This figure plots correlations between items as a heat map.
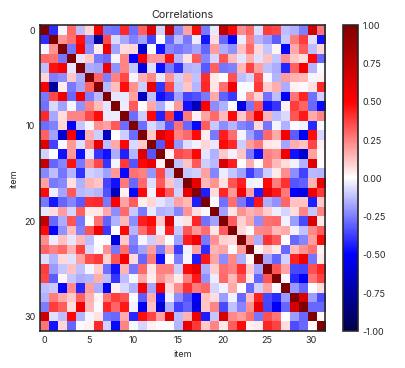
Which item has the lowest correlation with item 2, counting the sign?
11
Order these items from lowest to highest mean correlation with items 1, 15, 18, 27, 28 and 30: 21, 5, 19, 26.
26, 19, 21, 5
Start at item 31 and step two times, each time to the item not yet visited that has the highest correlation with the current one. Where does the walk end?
17
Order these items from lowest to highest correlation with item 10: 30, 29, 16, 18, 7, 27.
30, 16, 27, 29, 7, 18
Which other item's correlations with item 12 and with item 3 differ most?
6
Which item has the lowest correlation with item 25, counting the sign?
8
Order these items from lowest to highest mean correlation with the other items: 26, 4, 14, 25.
4, 26, 25, 14
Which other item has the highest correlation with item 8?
18
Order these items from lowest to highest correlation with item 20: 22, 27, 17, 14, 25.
27, 22, 25, 17, 14
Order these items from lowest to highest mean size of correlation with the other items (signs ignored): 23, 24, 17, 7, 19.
19, 23, 24, 7, 17
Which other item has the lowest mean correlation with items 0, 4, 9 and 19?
15
